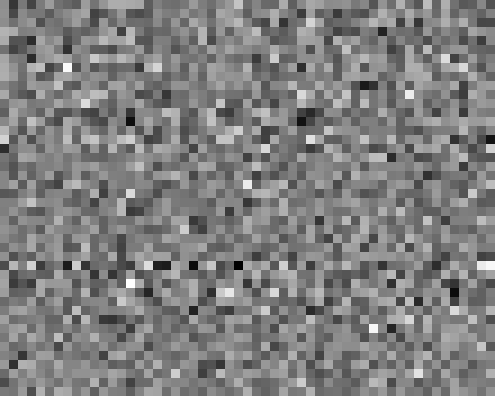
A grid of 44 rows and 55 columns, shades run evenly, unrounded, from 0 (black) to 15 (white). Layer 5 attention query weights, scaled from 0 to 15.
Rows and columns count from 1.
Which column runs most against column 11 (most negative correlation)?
52
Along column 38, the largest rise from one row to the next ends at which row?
5
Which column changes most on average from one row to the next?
55
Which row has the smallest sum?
13
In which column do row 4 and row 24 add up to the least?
26
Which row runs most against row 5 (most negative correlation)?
14
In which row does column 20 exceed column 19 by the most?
30
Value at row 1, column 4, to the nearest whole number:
4
